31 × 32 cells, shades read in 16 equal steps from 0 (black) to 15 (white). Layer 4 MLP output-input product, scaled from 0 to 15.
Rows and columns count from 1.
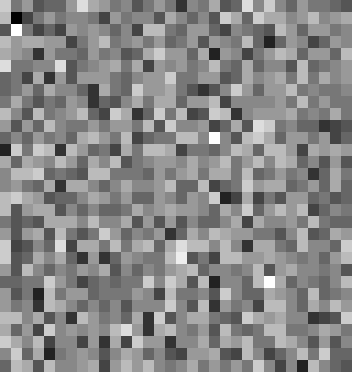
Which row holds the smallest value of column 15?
25
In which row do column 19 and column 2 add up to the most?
3
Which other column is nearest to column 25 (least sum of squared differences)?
16
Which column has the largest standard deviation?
20
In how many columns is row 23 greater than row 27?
17
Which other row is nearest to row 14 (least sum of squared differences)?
23
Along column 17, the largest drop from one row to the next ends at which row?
13
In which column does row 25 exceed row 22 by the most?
8
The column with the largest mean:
1
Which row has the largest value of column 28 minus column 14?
6
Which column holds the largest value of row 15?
4
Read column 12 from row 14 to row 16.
5 7 10
